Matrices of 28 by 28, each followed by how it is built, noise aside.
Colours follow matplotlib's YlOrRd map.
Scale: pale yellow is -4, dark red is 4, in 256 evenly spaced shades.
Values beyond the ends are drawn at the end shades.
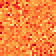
block diagonal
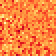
lower triangular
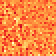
lower triangular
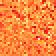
upper triangular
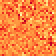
upper triangular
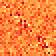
banded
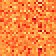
low rank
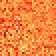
lower triangular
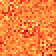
block diagonal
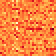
low rank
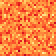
repeating rows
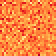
low rank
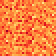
repeating rows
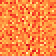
repeating rows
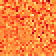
upper triangular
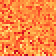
lower triangular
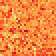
lower triangular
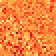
lower triangular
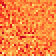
lower triangular
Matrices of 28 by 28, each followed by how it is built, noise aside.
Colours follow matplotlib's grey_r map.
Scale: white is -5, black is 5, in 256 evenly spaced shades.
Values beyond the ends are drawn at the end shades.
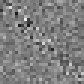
banded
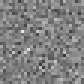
noise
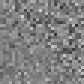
upper triangular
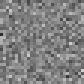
noise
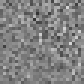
upper triangular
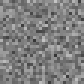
noise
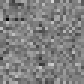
low rank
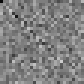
diagonal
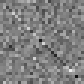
diagonal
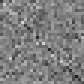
diagonal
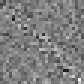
banded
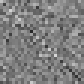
diagonal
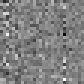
uneven columns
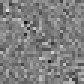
block diagonal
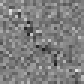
banded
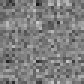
low rank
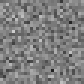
noise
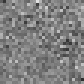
upper triangular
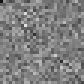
diagonal
